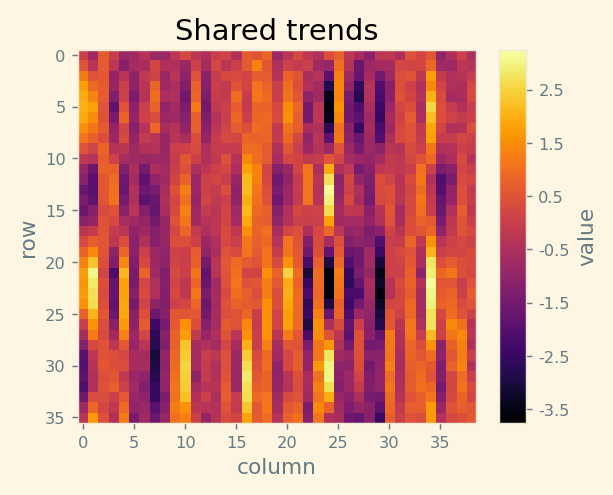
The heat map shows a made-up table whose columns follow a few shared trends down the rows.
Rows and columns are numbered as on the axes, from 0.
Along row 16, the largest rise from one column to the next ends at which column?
16
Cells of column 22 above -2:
28
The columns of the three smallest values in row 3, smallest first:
24, 27, 29
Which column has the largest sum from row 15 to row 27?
34
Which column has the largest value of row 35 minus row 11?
1
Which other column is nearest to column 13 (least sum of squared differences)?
31
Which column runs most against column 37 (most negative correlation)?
7
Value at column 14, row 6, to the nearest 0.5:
0
